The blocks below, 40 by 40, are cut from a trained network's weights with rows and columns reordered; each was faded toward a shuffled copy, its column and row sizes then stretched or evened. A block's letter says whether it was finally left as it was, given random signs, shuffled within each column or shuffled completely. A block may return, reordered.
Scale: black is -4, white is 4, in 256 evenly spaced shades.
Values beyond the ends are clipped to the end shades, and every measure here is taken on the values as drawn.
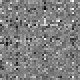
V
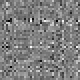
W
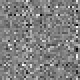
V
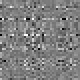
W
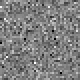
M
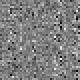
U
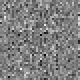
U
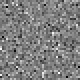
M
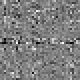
V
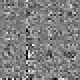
V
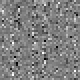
U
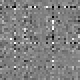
V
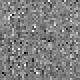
U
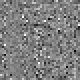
U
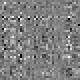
W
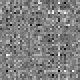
W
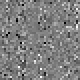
U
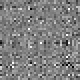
W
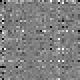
V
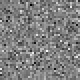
M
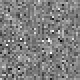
U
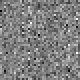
U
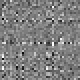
W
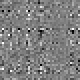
W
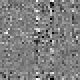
V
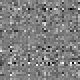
V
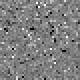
M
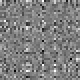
W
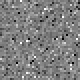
M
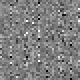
U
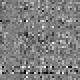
V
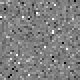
M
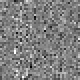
U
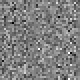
U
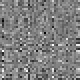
W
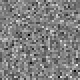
M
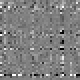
W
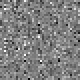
U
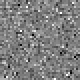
M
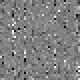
U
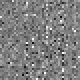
U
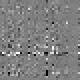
V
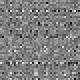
W
